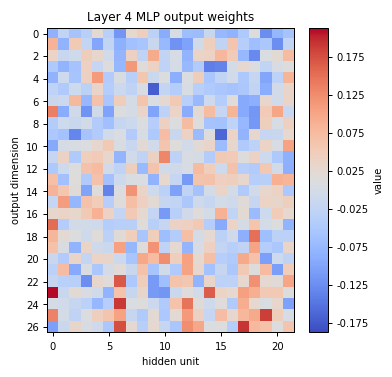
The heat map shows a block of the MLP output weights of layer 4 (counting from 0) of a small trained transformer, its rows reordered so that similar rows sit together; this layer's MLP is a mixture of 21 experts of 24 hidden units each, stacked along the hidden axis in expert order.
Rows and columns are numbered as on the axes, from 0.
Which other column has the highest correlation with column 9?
3
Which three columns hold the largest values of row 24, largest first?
6, 12, 17
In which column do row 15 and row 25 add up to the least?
2
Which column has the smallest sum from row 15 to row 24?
10
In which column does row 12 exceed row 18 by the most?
19
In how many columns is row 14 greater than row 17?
12
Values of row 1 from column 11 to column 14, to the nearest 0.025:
-0.125 -0.1 0 0.05
